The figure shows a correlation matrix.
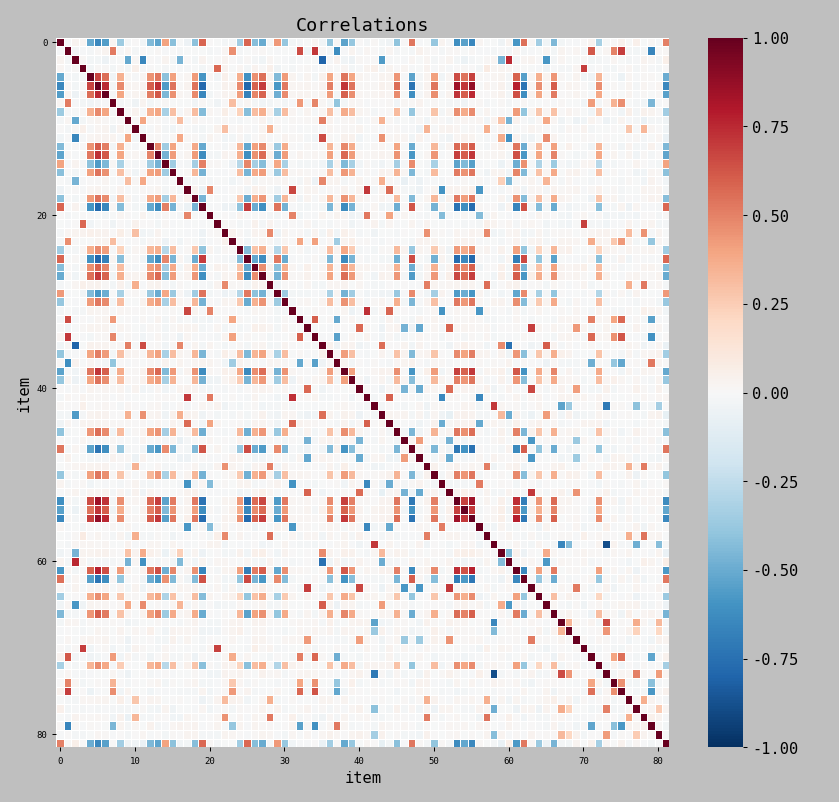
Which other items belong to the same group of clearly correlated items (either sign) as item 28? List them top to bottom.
10, 22, 49, 57, 76, 78
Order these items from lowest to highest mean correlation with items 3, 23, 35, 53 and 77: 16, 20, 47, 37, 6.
47, 37, 20, 16, 6
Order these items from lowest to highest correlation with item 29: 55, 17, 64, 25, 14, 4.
55, 4, 64, 17, 14, 25
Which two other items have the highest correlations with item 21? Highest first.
70, 3
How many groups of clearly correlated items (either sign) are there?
8
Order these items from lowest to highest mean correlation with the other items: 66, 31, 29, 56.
29, 56, 31, 66
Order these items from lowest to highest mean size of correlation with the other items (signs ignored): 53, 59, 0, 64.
59, 64, 0, 53
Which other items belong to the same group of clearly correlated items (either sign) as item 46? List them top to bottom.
33, 40, 48, 52, 63, 69
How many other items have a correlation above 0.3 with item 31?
4
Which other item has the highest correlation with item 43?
35
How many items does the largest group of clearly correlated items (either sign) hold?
32
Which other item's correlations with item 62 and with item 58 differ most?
73
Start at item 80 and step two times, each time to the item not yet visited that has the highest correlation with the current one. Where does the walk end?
67
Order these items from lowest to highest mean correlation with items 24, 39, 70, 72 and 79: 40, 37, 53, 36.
40, 37, 36, 53
